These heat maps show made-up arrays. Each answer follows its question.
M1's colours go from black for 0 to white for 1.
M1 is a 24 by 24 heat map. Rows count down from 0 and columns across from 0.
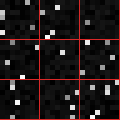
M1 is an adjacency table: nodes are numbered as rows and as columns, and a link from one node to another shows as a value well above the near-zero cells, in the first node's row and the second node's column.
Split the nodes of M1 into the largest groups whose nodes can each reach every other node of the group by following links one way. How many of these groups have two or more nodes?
3
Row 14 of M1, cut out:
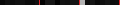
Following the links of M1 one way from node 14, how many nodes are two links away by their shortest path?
2
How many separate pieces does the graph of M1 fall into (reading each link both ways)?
2
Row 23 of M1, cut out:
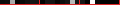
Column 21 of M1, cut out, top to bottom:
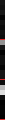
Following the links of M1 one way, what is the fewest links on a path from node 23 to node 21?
2
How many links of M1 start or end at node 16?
3
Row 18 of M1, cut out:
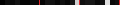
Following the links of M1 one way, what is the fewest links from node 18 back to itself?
4
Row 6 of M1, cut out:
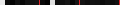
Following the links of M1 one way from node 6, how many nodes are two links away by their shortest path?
2
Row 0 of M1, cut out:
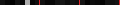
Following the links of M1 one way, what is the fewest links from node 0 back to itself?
3
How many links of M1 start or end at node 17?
5
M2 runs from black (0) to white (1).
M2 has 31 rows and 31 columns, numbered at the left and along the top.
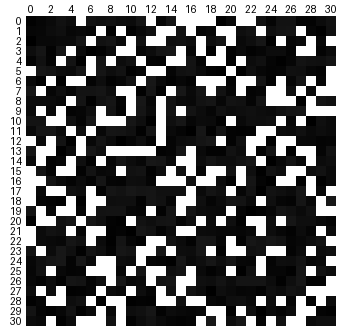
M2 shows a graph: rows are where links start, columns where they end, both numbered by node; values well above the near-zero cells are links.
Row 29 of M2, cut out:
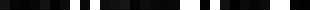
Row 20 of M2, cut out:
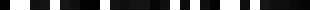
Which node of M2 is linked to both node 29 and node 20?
node 19
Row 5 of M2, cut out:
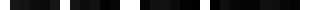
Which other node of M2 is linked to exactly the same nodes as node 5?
node 22
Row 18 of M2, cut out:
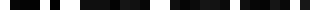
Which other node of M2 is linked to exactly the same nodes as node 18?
node 21
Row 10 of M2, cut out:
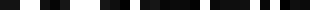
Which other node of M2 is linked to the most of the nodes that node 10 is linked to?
node 28
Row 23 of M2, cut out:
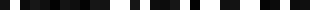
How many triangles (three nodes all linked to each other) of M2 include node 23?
7
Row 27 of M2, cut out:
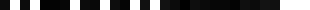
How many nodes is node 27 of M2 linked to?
9
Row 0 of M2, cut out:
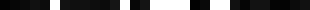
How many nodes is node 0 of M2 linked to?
8
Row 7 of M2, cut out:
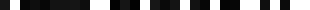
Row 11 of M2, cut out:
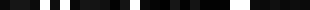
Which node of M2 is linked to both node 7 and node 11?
node 24
